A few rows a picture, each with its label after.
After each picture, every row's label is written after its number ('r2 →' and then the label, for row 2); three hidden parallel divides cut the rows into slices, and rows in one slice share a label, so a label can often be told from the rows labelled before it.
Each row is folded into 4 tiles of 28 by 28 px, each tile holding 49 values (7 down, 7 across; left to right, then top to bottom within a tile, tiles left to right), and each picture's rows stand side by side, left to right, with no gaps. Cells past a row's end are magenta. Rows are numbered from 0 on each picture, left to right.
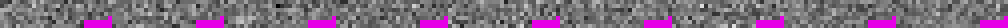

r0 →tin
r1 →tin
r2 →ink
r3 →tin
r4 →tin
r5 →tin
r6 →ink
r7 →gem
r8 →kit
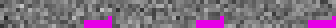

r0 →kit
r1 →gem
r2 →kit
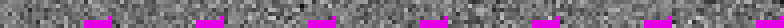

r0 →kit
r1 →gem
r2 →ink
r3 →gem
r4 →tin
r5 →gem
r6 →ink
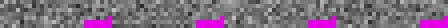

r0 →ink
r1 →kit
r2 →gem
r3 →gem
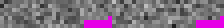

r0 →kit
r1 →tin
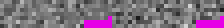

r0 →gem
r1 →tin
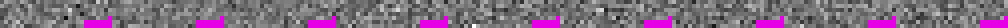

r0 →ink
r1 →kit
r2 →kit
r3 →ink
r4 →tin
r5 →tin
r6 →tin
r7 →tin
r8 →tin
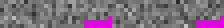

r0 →gem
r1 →kit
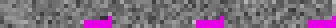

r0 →gem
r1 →gem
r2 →kit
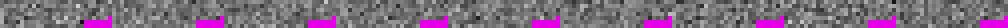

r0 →tin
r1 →gem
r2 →gem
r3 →gem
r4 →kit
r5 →kit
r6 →tin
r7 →ink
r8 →kit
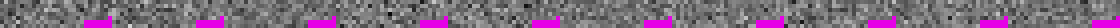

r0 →ink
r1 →tin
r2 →kit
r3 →ink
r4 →ink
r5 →kit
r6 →gem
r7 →tin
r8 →gem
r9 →gem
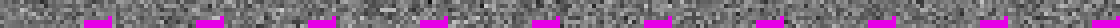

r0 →gem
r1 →kit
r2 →gem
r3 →ink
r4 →ink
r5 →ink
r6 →gem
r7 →gem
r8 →kit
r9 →tin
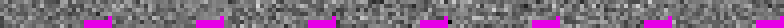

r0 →gem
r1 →kit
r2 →tin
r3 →ink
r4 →ink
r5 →tin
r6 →kit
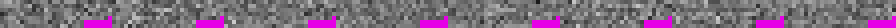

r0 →ink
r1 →ink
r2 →gem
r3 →gem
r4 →gem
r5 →tin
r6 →kit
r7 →gem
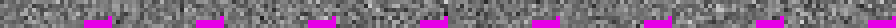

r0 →gem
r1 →kit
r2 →kit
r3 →tin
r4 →gem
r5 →kit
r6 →ink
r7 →ink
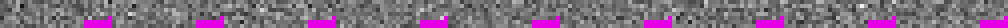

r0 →ink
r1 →gem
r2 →tin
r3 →gem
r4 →gem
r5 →kit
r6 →tin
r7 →tin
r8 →kit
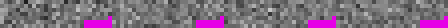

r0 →tin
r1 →gem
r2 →gem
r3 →gem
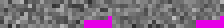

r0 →ink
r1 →kit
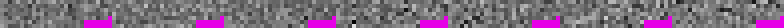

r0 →kit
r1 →kit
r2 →kit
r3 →tin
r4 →tin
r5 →ink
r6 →tin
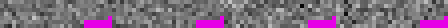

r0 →gem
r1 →gem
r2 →ink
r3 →tin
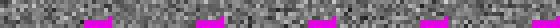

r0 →tin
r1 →kit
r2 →tin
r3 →tin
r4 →ink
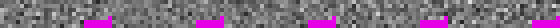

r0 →tin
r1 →kit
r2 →kit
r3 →tin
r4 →ink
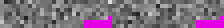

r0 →tin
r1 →tin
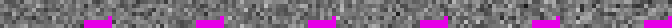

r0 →kit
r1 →gem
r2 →kit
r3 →kit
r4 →ink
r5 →ink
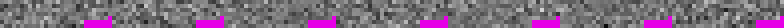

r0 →ink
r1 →tin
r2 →kit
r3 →ink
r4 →gem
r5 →kit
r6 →tin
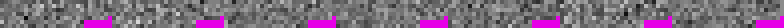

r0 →tin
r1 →ink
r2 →kit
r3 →gem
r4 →ink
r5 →ink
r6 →kit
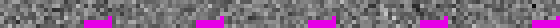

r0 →tin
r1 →gem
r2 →kit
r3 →ink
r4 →kit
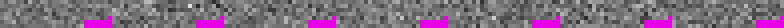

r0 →gem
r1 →tin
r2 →kit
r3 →kit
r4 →gem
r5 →tin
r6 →kit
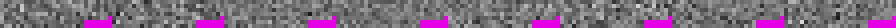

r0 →tin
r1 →ink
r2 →kit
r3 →gem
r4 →tin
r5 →tin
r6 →gem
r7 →ink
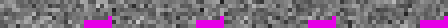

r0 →ink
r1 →ink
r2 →gem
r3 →kit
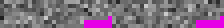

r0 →ink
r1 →tin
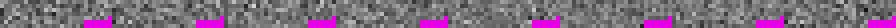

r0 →ink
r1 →ink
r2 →ink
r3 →gem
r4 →gem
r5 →gem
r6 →gem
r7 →ink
